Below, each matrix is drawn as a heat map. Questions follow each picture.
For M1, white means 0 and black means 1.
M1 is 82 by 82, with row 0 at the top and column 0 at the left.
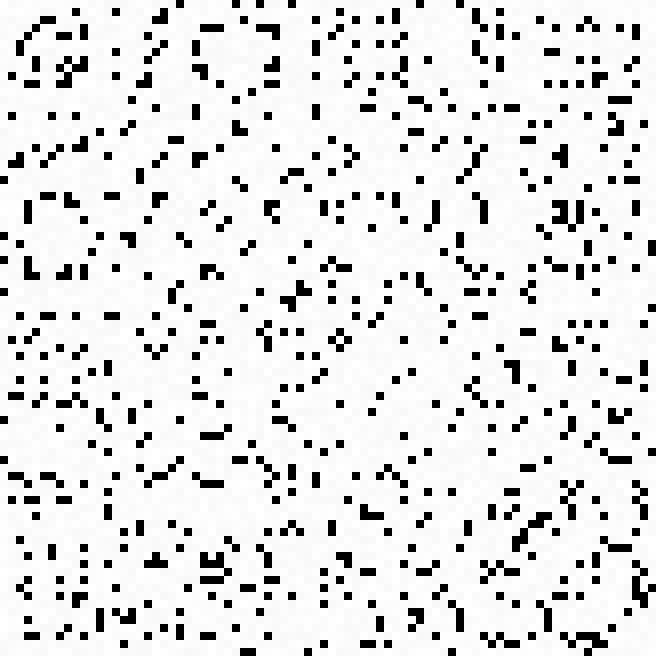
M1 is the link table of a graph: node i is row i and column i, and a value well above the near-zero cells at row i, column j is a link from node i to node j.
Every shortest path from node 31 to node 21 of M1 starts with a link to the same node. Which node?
node 55
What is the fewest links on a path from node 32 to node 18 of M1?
3
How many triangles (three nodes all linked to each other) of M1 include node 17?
8
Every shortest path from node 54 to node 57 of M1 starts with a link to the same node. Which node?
node 79
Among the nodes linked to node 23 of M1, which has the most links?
node 66
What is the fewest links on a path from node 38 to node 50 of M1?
3
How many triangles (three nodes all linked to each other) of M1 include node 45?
8
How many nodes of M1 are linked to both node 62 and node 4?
6
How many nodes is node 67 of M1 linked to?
5
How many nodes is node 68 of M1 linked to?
12
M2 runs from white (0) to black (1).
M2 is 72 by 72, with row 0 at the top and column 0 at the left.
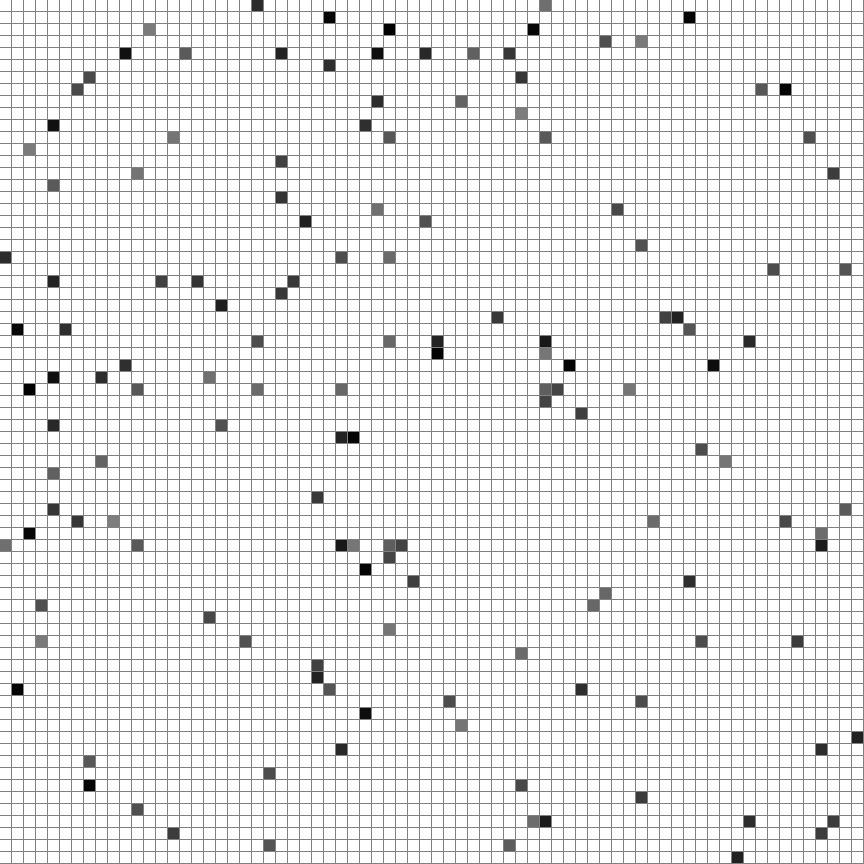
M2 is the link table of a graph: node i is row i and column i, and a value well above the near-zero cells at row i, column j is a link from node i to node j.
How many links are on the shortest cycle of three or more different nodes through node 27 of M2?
3
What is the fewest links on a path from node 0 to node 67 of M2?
3
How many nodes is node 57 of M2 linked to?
3
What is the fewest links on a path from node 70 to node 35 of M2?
3
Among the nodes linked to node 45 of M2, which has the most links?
node 32
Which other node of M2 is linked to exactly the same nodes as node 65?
node 6
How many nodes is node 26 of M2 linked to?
3
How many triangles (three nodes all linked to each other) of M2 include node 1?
1
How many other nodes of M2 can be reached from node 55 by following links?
3
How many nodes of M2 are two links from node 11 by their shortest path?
10
